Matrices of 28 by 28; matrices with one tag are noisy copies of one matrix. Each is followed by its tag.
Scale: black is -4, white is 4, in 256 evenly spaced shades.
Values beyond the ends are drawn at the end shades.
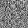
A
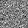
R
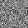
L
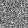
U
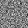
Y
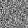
L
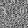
U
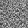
R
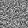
R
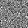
Y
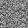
R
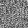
U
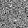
L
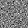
Y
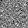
R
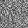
L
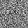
L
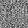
U
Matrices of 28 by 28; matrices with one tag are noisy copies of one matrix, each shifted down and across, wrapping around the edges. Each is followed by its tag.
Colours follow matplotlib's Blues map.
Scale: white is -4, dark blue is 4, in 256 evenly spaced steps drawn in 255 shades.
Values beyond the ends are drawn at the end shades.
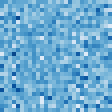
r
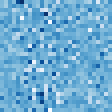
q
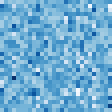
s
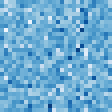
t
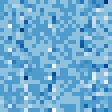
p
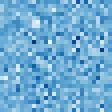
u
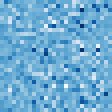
r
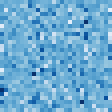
p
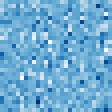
s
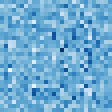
t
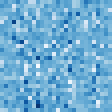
p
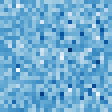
t
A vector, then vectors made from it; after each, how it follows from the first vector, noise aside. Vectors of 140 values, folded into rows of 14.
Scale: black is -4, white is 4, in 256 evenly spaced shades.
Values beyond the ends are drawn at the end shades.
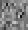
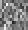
negated.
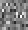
negated.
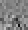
wrapped around, partly zeroed.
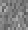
wrapped around, negated, shrunk.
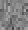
wrapped around, shrunk.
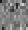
wrapped around, partly zeroed.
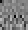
wrapped around, partly zeroed.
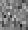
reversed, partly zeroed.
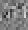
reversed, partly zeroed.
